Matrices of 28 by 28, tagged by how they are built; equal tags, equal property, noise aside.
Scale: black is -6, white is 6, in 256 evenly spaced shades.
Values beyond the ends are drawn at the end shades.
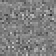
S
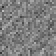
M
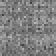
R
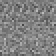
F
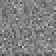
F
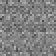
F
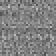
F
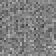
R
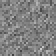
M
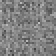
R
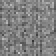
R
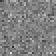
S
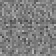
F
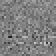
S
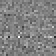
S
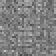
R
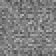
R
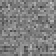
R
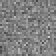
R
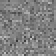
S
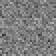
F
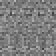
F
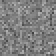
F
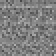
F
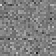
S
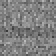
R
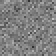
M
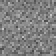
F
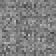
R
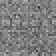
R
